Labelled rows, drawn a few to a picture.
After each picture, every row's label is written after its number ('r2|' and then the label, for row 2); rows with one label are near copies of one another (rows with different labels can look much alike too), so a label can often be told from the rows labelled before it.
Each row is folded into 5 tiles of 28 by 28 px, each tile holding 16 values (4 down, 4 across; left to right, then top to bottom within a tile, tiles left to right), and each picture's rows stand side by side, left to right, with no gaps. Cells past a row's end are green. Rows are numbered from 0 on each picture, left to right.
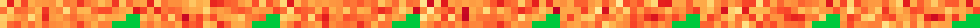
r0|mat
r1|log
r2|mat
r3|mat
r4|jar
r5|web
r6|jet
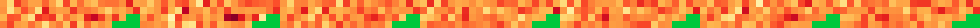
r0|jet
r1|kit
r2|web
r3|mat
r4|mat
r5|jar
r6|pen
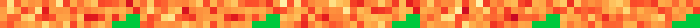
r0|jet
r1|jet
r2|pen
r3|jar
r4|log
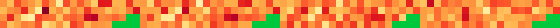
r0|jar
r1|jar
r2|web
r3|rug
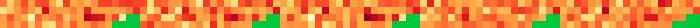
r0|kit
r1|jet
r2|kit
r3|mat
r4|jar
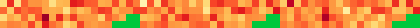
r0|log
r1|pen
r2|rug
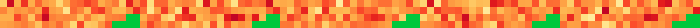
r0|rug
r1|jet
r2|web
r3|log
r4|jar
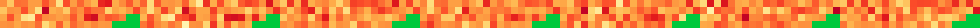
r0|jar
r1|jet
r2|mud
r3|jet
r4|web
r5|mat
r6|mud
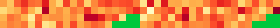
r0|kit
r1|mat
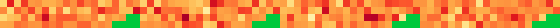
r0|mat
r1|log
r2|kit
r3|web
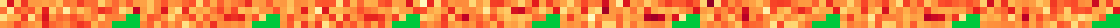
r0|mat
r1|web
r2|web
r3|pen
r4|kit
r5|rug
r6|kit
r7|mud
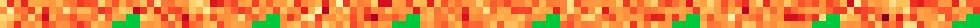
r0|mat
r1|log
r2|jar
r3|rug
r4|jet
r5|kit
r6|log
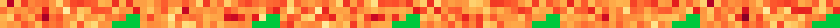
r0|rug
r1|kit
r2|jet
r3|log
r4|mud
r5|rug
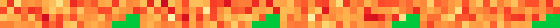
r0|log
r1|mud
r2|kit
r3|jet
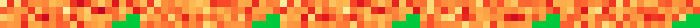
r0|pen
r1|log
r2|pen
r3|jet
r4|web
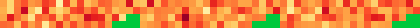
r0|web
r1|rug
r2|jet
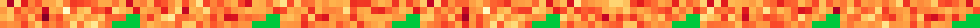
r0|rug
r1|jar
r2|pen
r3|rug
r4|log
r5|mat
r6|jet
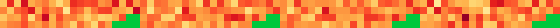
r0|mud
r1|jet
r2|jet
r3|log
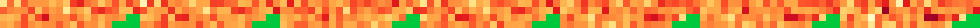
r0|pen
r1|pen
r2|mud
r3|pen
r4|kit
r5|kit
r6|kit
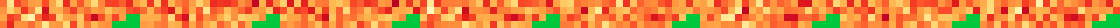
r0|jet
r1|mud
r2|mud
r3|jet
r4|web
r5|jar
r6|mud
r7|web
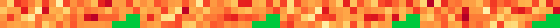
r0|jar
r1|jar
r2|jet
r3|rug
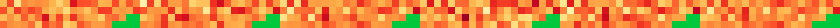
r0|log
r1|pen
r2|mat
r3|mud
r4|mat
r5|mat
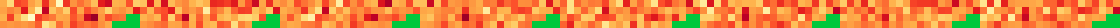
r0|jar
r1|mud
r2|jar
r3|rug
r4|jet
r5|mat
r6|mud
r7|mat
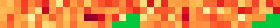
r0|kit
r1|mat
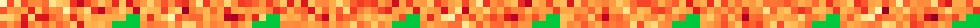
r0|pen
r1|kit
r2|mud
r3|jar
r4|rug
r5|rug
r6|jar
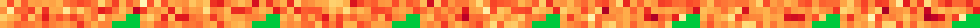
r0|mat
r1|pen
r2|log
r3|rug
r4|kit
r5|kit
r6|kit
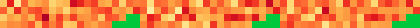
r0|log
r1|jet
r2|jet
